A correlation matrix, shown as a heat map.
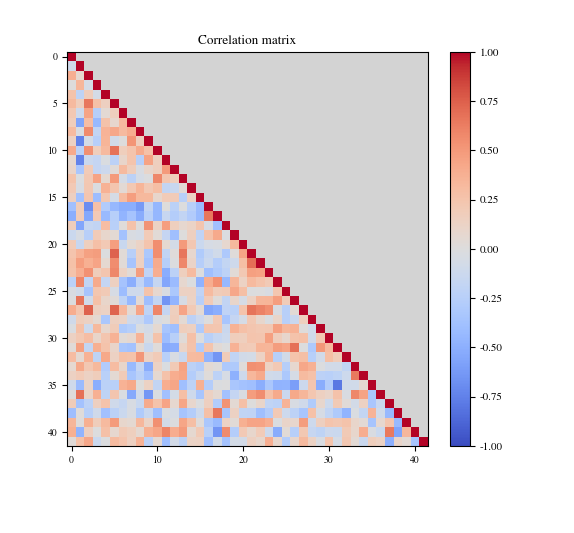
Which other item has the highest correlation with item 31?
26
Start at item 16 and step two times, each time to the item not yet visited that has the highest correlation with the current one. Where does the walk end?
38
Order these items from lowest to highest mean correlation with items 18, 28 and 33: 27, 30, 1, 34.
30, 1, 27, 34
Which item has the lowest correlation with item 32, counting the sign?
17
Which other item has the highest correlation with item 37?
40
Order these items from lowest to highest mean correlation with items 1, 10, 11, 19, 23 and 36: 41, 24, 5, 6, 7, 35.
35, 7, 6, 41, 24, 5
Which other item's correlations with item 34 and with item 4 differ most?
33
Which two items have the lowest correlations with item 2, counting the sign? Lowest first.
16, 17
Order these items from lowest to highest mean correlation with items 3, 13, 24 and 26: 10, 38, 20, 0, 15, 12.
15, 12, 38, 0, 10, 20
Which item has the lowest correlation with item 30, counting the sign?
11
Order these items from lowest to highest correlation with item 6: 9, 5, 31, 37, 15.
31, 37, 9, 5, 15
